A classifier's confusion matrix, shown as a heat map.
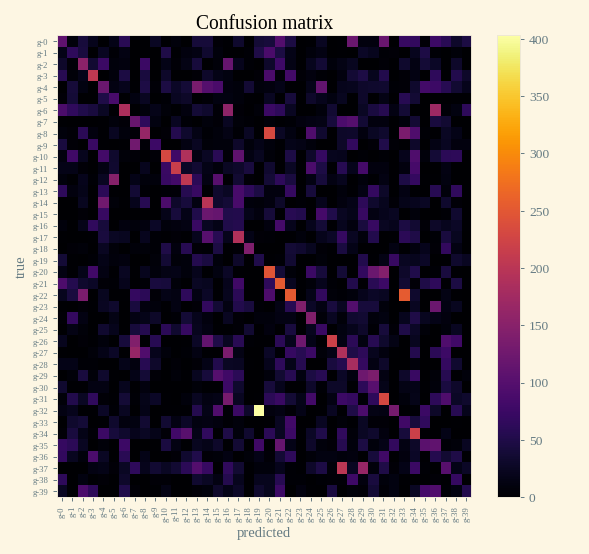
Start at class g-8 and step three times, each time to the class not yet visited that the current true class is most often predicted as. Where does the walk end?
g-16
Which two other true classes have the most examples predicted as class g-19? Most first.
g-32, g-35
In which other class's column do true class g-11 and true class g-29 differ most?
g-30
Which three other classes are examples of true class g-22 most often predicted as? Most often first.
g-33, g-2, g-20
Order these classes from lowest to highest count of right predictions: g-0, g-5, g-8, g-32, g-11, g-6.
g-5, g-0, g-32, g-8, g-6, g-11
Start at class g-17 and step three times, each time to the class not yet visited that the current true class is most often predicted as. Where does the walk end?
g-13
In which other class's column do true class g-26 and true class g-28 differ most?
g-7
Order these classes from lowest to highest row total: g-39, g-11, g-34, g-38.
g-38, g-39, g-11, g-34
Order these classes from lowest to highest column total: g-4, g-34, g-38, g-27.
g-38, g-4, g-27, g-34
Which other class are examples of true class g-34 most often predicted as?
g-12
